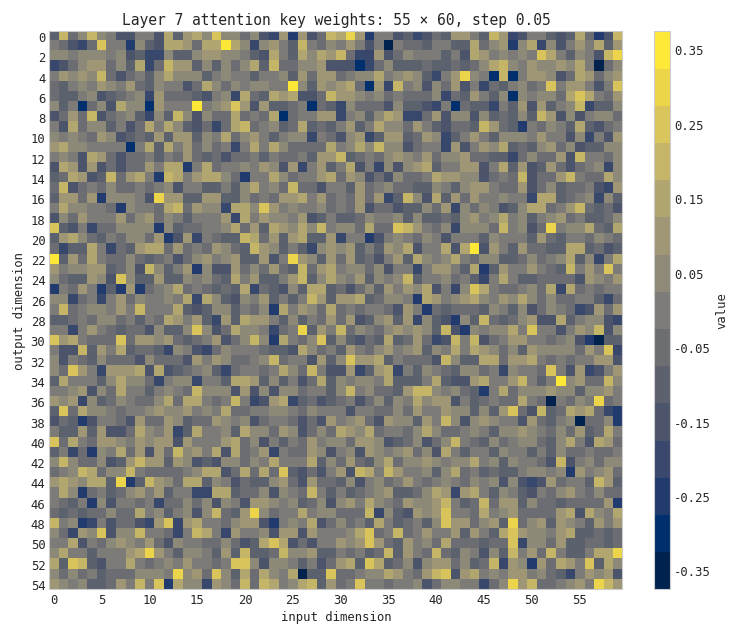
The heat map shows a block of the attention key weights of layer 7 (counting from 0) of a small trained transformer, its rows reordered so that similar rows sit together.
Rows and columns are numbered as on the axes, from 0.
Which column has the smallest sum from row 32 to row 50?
26
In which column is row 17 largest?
22
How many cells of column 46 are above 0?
21
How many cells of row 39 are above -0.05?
38
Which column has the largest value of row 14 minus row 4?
40
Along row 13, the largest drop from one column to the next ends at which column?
14
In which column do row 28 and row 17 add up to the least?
42
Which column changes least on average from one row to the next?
6
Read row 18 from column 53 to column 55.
0.1 -0.05 0
